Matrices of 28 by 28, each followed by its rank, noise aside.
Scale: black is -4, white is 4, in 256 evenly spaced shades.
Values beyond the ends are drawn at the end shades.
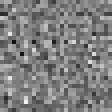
seven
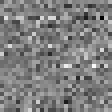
five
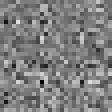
six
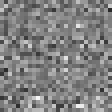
five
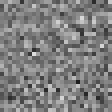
eight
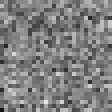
eight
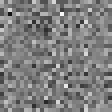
six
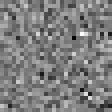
seven
